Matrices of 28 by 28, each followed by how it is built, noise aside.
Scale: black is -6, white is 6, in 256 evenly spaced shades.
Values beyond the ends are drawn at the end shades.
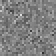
block diagonal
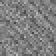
Toeplitz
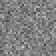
noise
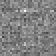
low rank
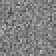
noise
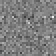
uneven rows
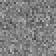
noise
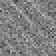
Toeplitz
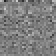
low rank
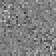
block diagonal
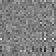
low rank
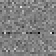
uneven rows
